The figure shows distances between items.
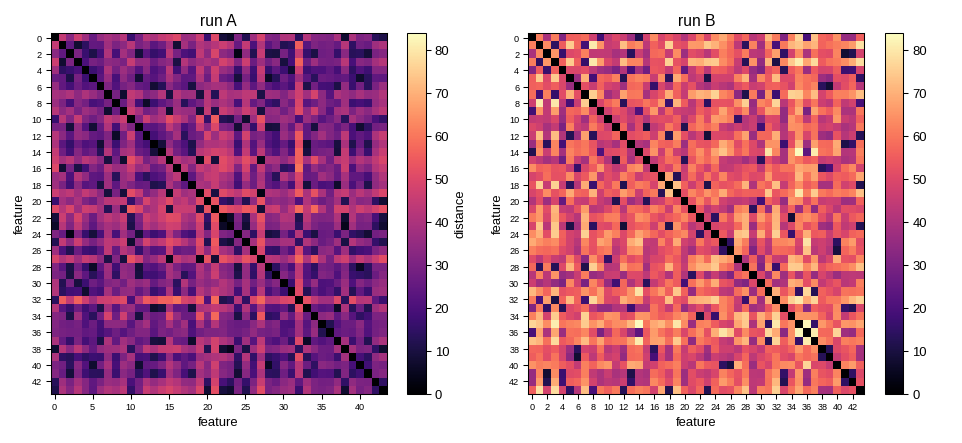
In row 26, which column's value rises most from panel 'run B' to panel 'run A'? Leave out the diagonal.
25
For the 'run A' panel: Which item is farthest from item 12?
32
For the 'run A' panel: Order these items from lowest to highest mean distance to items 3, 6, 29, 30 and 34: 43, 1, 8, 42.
1, 8, 42, 43
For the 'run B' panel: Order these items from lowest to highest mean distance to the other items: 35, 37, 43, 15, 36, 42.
15, 42, 43, 36, 37, 35
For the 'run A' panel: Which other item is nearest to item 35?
36
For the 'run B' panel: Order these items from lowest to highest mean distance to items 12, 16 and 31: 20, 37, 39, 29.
39, 29, 37, 20
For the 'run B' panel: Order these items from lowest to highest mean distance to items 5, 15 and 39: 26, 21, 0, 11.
11, 26, 21, 0
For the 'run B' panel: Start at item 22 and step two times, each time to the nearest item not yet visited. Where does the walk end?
24
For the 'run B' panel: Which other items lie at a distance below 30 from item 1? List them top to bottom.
3, 7, 28, 32
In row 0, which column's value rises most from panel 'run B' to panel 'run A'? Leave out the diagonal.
14
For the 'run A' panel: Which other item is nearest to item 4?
31
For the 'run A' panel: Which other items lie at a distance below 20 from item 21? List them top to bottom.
7, 9, 15, 19, 27
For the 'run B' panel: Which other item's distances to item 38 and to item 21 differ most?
16
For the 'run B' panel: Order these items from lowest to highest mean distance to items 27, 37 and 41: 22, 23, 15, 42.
42, 15, 23, 22
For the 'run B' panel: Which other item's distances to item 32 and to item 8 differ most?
3
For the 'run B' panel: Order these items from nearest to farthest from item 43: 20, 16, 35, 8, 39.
8, 39, 16, 20, 35
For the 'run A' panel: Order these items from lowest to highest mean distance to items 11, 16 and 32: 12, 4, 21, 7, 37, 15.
4, 37, 12, 7, 15, 21
